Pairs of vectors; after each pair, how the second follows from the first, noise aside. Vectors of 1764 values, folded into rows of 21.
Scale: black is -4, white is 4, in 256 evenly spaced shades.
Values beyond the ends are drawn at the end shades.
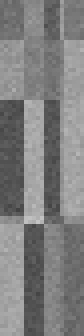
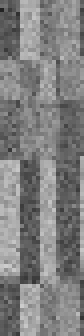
wrapped around, negated.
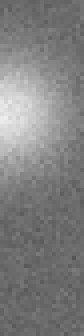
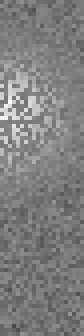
partly zeroed.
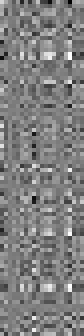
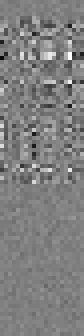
partly zeroed.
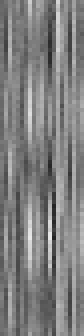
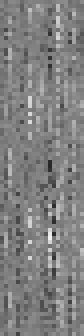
partly zeroed.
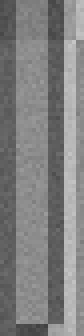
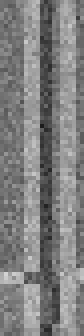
wrapped around, negated.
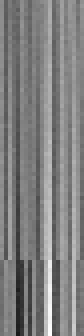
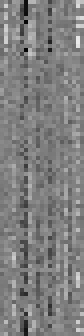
wrapped around, negated, partly zeroed.
